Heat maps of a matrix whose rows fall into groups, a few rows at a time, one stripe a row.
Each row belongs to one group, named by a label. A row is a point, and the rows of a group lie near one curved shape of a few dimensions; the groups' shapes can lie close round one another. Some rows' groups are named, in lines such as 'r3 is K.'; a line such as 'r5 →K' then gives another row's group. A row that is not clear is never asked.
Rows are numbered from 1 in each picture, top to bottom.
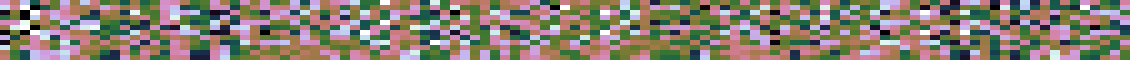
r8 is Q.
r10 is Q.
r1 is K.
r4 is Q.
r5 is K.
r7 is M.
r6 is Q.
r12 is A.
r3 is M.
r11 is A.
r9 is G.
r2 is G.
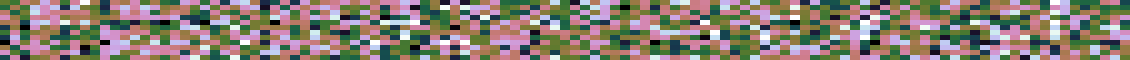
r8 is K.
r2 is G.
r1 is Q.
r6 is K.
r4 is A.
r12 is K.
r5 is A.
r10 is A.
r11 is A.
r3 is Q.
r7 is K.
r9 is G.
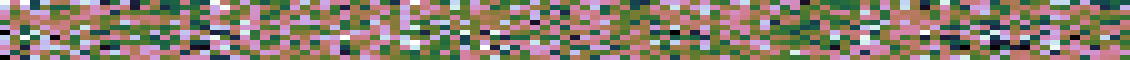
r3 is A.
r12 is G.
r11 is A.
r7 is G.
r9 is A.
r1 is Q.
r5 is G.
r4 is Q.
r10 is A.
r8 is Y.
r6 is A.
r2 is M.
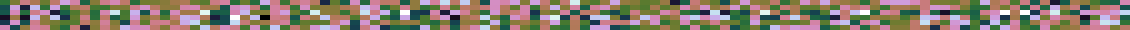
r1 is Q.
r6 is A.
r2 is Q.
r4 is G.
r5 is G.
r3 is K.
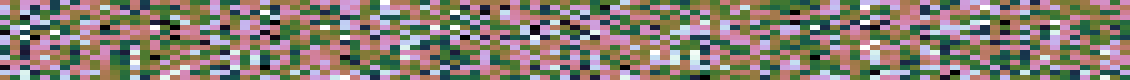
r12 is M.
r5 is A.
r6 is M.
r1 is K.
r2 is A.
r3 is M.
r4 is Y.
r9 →A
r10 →K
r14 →G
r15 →K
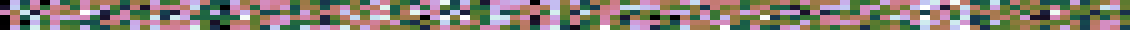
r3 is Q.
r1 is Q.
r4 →G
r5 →Q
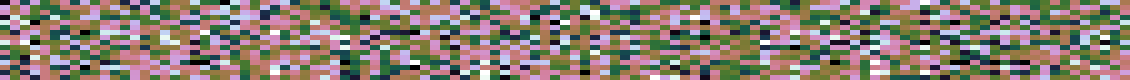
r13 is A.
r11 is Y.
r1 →G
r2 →M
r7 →A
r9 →G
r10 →K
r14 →A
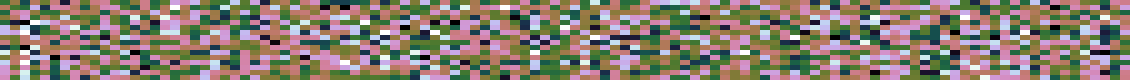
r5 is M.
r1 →K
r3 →M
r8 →G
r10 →Q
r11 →Q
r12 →K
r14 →K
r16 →A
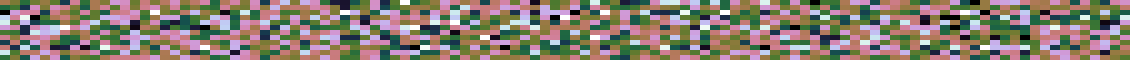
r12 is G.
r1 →K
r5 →M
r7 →M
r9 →K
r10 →A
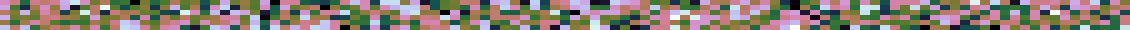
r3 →Q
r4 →K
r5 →A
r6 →G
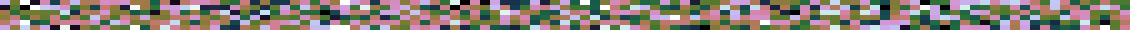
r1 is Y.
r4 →K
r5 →G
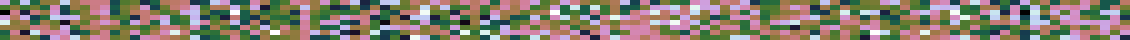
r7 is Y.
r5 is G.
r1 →K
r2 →K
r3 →K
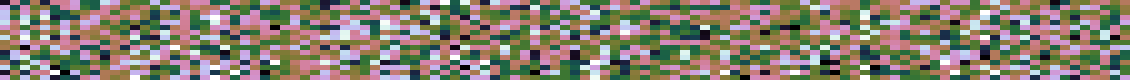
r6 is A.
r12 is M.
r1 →Q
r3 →A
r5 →K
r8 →Y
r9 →Q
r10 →Q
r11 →M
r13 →A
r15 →G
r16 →Y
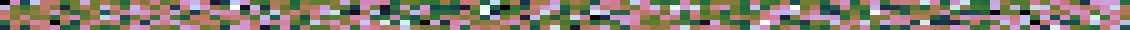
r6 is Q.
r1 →G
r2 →G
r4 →A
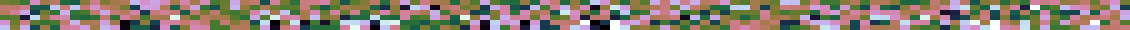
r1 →G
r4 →Y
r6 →A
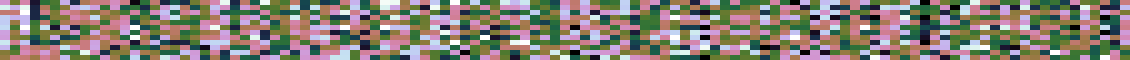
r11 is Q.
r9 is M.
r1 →M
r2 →K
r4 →K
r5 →M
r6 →Y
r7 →K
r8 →G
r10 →K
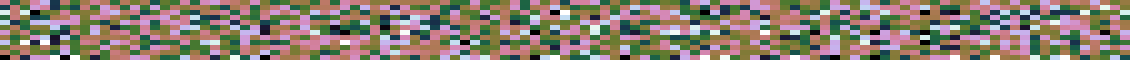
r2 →K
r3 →G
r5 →Q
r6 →K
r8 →K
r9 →Y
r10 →G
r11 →M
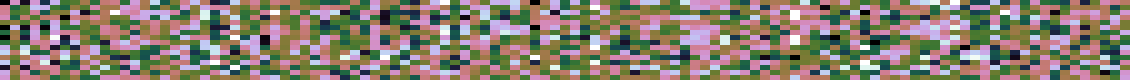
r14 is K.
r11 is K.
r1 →Q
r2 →A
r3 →A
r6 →Q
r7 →Q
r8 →G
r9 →G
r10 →Y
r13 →Y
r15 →K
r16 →A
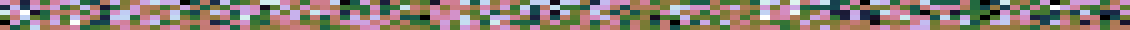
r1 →A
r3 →G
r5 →G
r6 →Q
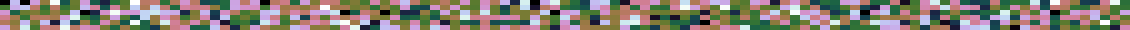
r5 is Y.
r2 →M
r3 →A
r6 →K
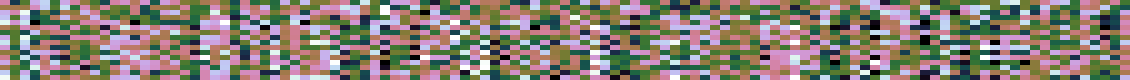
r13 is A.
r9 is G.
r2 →K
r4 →K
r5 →M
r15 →Y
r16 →G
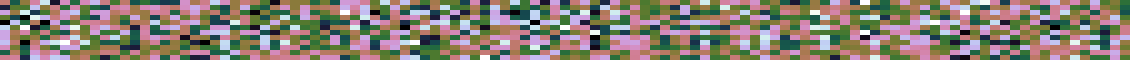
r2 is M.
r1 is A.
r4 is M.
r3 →Y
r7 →Y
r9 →A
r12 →A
